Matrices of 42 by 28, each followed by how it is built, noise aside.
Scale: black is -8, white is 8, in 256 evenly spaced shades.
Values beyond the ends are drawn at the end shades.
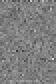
uneven rows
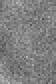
smooth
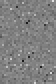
sparse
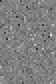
sparse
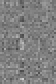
low rank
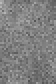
smooth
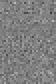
uneven rows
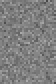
noise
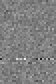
uneven rows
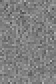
noise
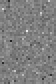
sparse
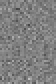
low rank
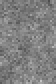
smooth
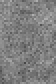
smooth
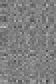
low rank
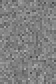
noise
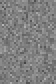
noise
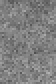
smooth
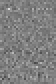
uneven rows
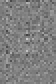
low rank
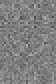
low rank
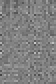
low rank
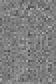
low rank
